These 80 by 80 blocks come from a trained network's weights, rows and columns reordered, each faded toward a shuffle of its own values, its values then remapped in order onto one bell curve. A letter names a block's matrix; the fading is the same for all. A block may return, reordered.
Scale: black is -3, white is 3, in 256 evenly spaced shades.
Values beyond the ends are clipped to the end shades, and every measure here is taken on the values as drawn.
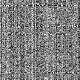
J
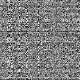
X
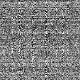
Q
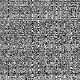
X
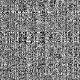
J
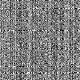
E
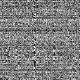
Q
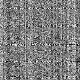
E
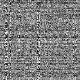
Q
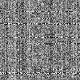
J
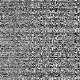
Q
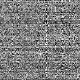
X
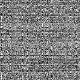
Q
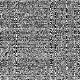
X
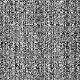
E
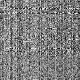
E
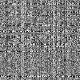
J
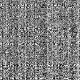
J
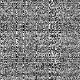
X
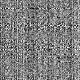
E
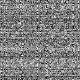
Q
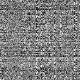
X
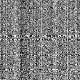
J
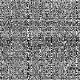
X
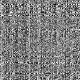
J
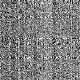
J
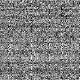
X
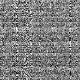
Q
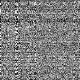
X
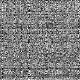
X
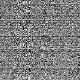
X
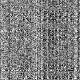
E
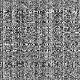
J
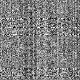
J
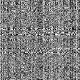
J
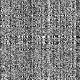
E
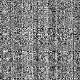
J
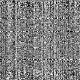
E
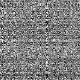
X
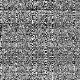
X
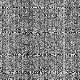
J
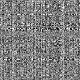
J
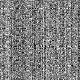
E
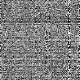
X
